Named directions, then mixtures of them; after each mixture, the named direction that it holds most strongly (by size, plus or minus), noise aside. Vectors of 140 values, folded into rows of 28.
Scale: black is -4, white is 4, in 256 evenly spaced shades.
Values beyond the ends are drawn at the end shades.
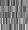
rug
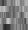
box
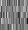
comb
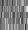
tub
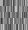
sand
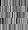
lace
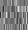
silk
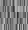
silk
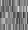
silk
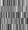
comb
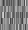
sand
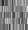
tub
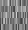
rug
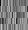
lace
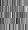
tub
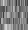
box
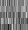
comb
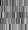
tub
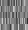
rug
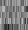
tub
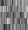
box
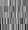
rug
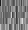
rug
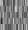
sand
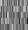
comb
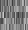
tub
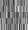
silk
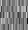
comb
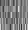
rug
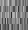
rug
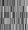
tub
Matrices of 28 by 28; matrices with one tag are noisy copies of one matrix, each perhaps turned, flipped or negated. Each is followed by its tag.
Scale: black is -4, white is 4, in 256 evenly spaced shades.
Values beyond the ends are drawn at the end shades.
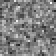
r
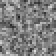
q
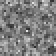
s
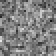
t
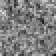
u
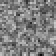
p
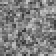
p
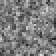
p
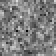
r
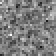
u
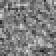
t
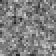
p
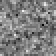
r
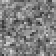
r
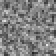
q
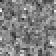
u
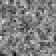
p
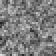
p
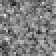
u
